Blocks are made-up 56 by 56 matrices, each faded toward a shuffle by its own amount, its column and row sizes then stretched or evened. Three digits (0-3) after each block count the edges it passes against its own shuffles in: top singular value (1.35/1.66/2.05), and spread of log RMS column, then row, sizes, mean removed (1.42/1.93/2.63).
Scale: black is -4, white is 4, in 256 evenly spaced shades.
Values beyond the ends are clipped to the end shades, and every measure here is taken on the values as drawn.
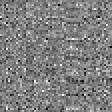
3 1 2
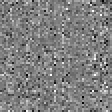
0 3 1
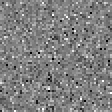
0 0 0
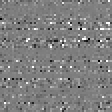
1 1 3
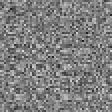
3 0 1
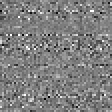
1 0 3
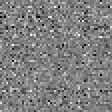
1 1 2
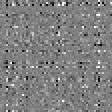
2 2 3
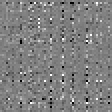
1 3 2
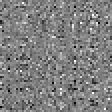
2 2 1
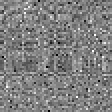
3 0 0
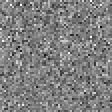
1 0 0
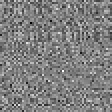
3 0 1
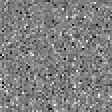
1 0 0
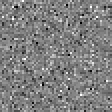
2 1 0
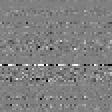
3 0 3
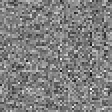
2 1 0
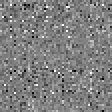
0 2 2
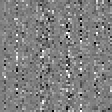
0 3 0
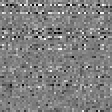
3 0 3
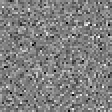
2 0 1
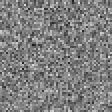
2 0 0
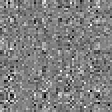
3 2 1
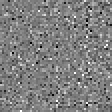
2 1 0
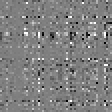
3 3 3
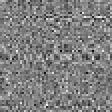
3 0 2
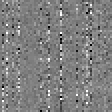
1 3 0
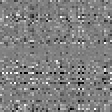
3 2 3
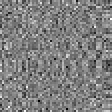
3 1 0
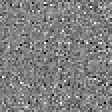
2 1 1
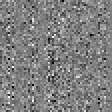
1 3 0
